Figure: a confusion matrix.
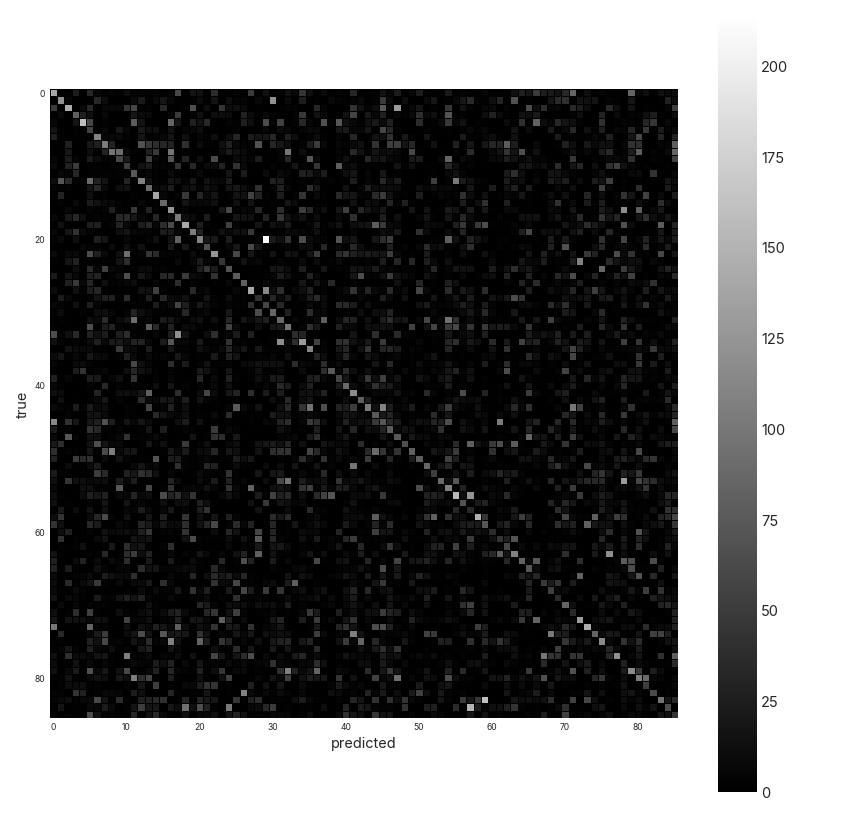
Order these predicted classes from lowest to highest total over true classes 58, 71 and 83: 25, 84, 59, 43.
43, 84, 25, 59
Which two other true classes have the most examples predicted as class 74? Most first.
58, 27
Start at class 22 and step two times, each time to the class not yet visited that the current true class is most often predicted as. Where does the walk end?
39
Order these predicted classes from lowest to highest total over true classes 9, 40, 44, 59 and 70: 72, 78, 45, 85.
72, 45, 78, 85
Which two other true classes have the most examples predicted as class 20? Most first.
75, 84
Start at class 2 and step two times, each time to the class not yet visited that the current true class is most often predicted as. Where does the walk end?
65
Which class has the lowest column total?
38
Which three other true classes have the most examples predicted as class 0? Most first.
45, 73, 33
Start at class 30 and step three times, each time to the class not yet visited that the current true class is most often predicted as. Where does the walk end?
76
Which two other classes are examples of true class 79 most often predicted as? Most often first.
32, 36
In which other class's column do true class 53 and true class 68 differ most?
78
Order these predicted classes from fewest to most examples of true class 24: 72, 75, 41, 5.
72, 41, 5, 75
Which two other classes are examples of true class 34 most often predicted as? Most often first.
31, 16
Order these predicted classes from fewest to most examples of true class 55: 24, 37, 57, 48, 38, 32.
48, 24, 32, 37, 38, 57
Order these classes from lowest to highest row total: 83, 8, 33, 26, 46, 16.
26, 46, 33, 16, 8, 83
